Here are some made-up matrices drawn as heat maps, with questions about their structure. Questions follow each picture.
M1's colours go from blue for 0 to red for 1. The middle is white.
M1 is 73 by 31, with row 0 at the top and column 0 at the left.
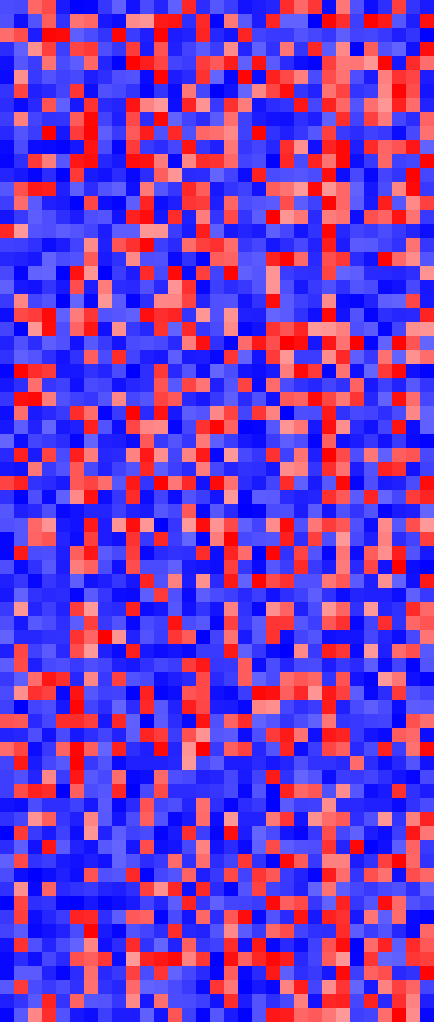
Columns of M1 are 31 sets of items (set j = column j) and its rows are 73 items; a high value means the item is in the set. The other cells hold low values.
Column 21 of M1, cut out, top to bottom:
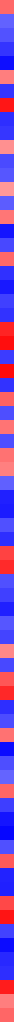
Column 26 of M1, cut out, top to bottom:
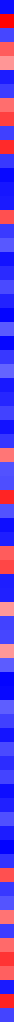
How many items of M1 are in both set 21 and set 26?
9
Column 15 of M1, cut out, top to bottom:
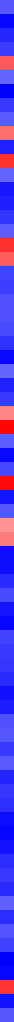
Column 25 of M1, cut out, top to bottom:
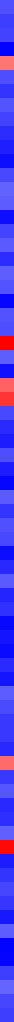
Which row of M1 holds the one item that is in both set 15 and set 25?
4
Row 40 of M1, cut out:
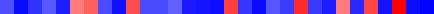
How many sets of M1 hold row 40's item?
8
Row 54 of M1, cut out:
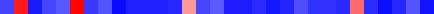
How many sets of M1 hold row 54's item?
4
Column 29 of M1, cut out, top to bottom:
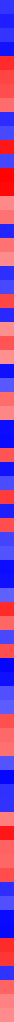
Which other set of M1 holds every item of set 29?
23
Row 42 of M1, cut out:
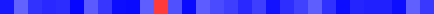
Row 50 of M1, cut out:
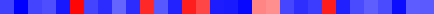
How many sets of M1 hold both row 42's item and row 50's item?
0
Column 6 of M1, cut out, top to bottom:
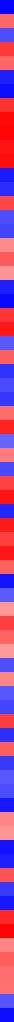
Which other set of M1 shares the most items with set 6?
16
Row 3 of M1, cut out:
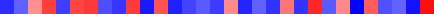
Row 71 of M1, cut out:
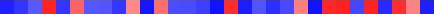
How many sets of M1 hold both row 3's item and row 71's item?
7
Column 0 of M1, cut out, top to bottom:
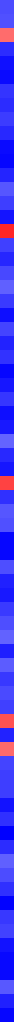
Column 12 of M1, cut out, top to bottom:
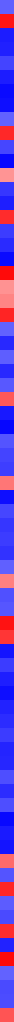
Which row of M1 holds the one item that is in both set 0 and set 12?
34
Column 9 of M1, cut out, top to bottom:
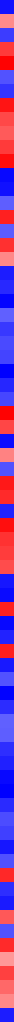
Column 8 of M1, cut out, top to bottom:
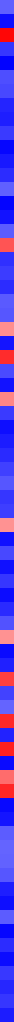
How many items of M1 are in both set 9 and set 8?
2
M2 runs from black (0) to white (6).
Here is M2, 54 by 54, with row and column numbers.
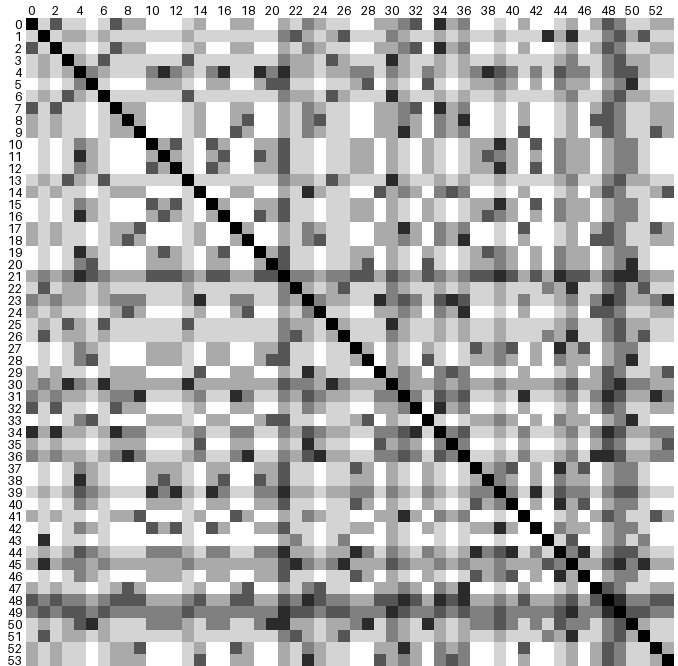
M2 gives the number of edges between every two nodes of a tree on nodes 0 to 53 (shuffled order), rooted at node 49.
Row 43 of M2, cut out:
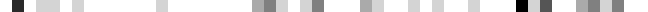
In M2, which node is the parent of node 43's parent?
45
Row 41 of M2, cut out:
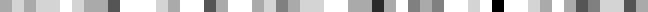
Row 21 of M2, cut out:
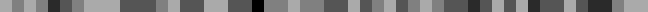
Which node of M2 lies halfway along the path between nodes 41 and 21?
48
